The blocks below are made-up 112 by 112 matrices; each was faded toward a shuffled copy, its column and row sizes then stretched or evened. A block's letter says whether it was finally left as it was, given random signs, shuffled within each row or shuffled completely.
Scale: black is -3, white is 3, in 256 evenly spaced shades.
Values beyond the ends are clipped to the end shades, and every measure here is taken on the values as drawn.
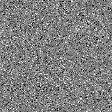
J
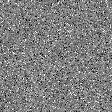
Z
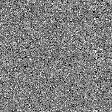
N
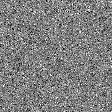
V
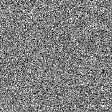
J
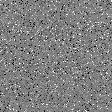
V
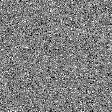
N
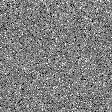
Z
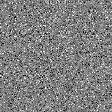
J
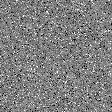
Z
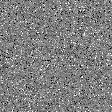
V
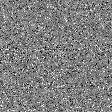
V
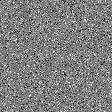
Z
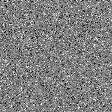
V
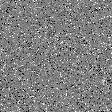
V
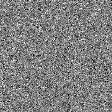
J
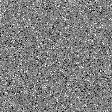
N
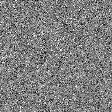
N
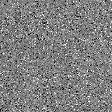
J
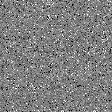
J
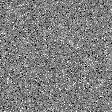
Z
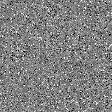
N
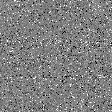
N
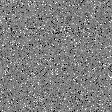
V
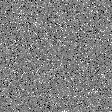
V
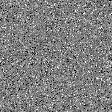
N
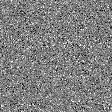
V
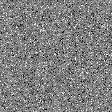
N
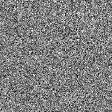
J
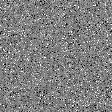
N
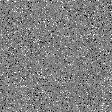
N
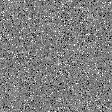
N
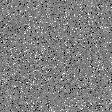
N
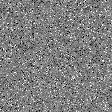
Z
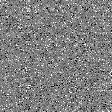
J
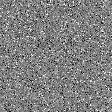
N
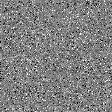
N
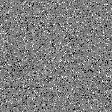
N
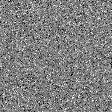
V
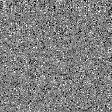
J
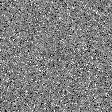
Z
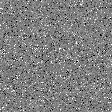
V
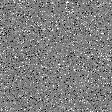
V
